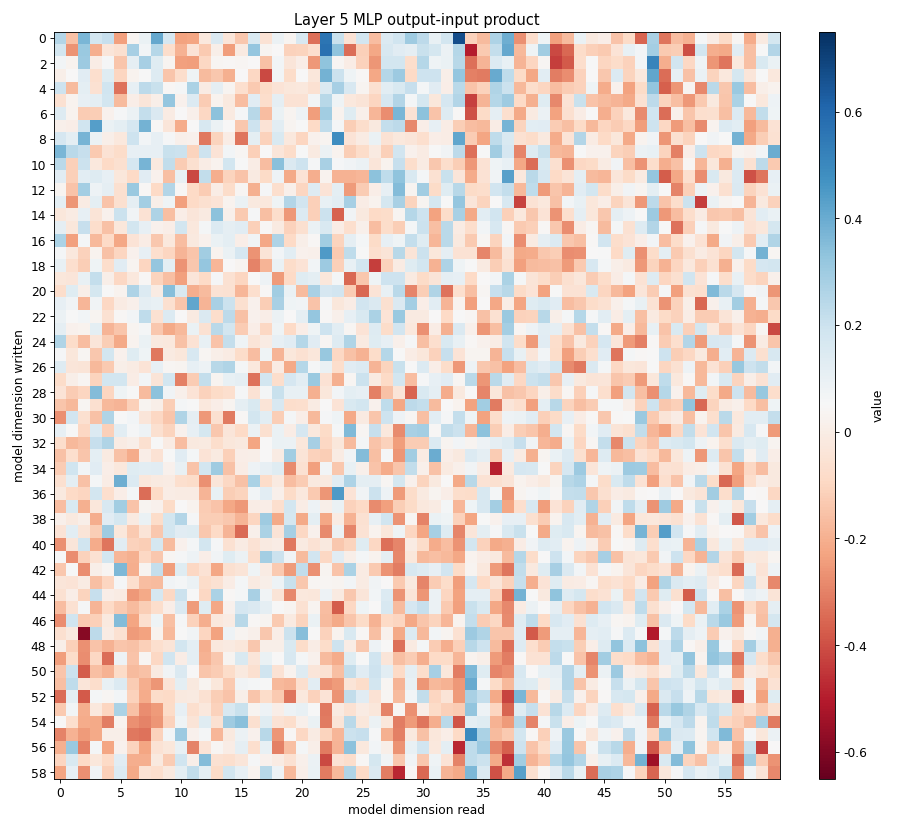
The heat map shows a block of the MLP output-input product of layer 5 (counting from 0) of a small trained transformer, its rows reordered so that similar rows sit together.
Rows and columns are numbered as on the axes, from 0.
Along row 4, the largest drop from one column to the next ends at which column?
50
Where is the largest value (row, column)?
0, 33
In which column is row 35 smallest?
55
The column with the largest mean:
54
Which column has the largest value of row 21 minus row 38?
56
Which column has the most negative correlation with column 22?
42
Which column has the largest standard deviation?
37
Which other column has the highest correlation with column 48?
10
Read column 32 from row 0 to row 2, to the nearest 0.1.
0.2 0.1 0.1
